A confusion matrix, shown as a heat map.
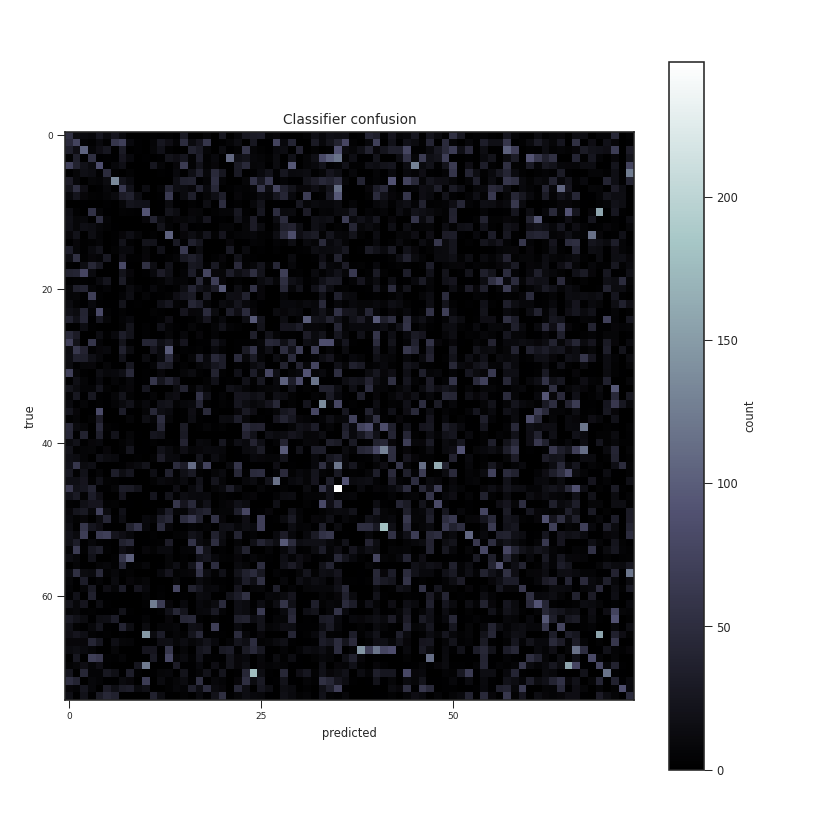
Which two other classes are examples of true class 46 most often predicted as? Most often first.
35, 66
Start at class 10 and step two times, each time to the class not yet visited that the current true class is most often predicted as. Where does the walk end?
65
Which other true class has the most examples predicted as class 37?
18
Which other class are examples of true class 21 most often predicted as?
3
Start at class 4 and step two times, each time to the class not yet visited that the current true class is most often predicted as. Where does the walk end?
27
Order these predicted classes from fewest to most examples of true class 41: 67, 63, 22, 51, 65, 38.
22, 65, 38, 63, 51, 67
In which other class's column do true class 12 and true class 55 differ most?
8
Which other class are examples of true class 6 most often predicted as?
42
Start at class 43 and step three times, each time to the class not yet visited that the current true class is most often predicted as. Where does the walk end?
71
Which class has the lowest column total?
9
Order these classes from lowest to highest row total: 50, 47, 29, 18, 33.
47, 33, 29, 18, 50
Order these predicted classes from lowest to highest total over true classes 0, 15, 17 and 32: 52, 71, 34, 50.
52, 34, 71, 50
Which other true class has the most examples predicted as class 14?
59
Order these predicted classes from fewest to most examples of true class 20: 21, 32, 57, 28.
21, 32, 28, 57
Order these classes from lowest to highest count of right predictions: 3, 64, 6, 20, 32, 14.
14, 3, 64, 20, 32, 6
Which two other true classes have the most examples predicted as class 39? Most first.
38, 67
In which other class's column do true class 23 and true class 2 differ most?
57
